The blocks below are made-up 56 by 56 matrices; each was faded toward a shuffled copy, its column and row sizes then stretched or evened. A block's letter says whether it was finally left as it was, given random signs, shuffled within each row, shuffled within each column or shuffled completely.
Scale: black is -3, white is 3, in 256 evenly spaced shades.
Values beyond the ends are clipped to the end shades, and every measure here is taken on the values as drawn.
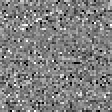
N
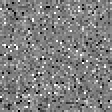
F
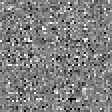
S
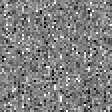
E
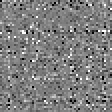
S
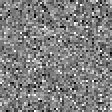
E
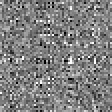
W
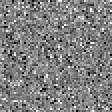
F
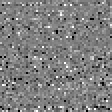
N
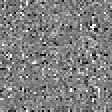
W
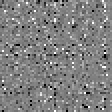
W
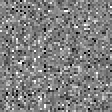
E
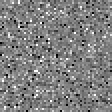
F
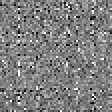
W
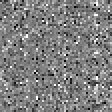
E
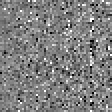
E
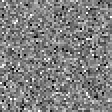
F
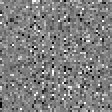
E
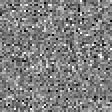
N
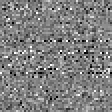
N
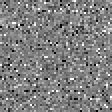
N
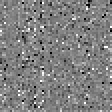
E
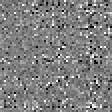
W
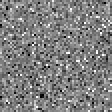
F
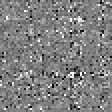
S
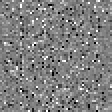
E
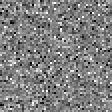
F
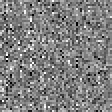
E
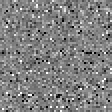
N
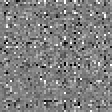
S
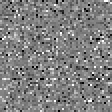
N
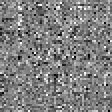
W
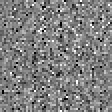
E
